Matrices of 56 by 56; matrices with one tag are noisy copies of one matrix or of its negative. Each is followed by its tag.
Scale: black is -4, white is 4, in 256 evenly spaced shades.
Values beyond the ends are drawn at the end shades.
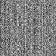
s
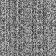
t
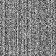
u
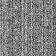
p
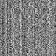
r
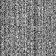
s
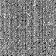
s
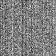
p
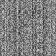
t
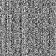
r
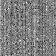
s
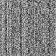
r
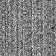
t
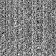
t
